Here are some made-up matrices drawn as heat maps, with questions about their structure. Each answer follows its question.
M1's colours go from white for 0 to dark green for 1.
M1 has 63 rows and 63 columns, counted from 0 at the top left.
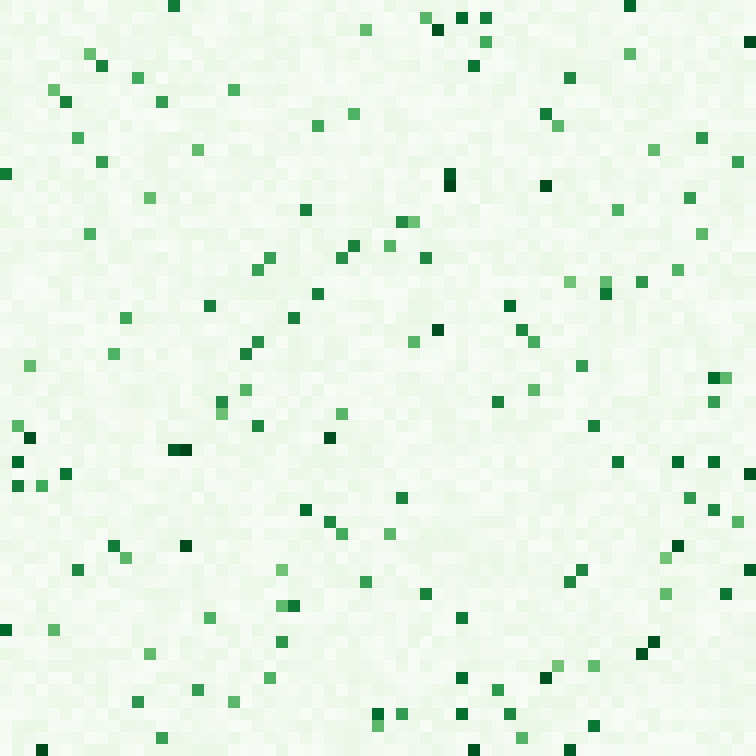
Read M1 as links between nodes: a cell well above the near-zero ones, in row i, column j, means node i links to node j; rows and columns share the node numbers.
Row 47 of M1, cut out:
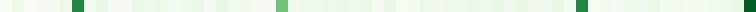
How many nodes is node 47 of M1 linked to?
4
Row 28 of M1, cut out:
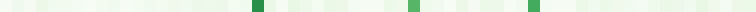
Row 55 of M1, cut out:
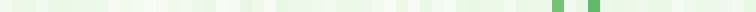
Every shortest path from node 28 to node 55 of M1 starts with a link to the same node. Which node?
node 21
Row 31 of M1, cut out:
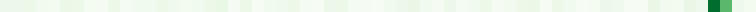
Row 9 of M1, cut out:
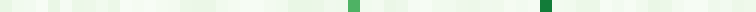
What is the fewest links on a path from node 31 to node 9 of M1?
5
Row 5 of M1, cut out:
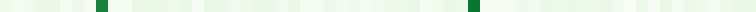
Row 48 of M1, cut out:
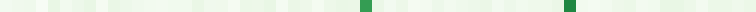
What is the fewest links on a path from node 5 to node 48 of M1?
4
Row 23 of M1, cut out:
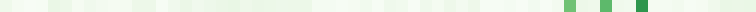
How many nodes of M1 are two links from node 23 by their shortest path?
5
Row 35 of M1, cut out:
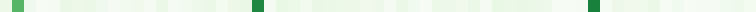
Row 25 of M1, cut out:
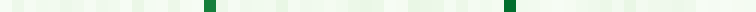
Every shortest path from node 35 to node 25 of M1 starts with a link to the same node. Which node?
node 1
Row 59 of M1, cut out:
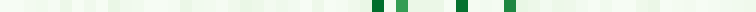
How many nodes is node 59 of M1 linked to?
4
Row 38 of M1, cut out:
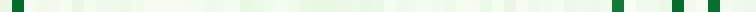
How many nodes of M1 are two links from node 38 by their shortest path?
8
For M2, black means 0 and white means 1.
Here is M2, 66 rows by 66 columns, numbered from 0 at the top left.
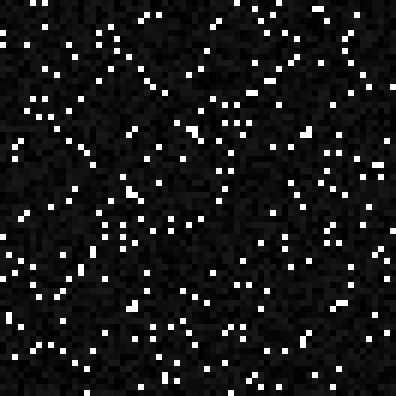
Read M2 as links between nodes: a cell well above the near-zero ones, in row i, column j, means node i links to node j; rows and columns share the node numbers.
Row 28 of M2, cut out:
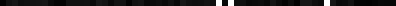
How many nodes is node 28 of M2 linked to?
3
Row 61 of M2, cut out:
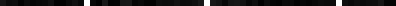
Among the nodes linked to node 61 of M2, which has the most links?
node 56
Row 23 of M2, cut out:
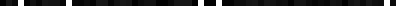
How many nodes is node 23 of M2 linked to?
5
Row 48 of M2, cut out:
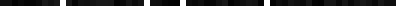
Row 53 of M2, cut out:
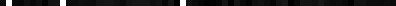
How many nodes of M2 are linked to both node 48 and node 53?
2
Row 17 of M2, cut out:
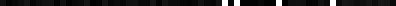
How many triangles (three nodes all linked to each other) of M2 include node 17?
1
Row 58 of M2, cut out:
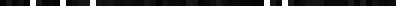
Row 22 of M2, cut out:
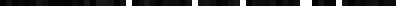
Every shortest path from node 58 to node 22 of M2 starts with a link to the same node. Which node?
node 47
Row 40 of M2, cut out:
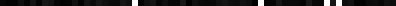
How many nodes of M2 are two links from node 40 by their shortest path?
10
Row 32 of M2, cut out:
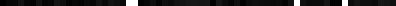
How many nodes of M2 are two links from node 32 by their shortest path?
8
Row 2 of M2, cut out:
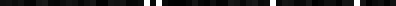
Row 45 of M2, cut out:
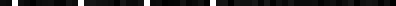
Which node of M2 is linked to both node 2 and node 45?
node 24
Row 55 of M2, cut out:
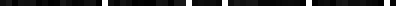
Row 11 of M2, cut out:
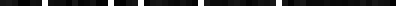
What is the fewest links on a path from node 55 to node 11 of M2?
3
